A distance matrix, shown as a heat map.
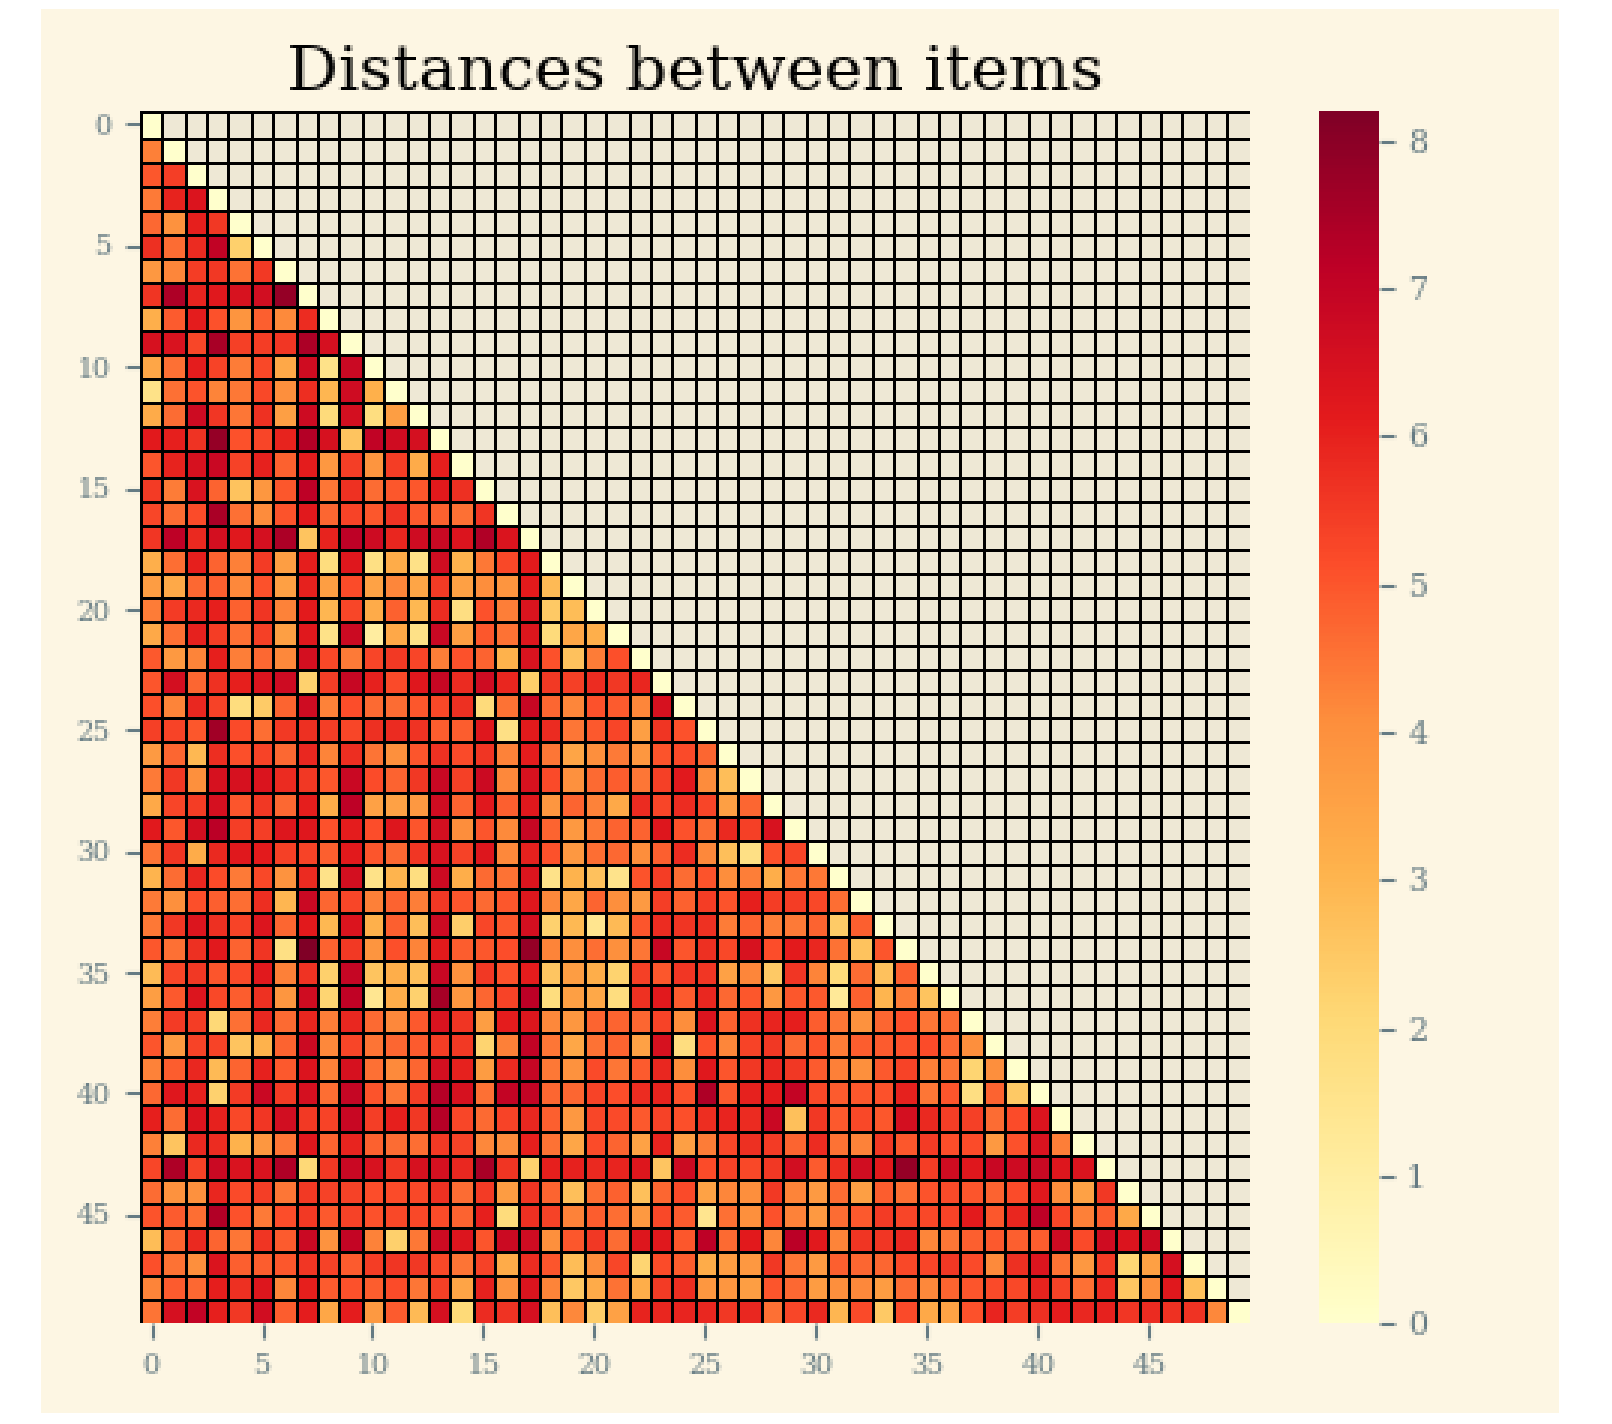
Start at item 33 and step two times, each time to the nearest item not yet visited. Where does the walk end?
14
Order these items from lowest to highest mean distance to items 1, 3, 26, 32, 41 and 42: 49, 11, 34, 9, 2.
11, 34, 2, 49, 9
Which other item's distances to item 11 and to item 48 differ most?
46
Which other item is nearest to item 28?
35
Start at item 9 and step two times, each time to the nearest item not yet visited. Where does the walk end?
22
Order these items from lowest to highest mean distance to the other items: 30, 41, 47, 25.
47, 30, 25, 41
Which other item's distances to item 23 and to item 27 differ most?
17
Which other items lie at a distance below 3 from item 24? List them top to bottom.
4, 5, 15, 38
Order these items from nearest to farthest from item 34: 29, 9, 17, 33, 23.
33, 9, 29, 23, 17
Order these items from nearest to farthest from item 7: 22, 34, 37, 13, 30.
30, 37, 22, 13, 34
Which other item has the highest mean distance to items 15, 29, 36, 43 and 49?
13
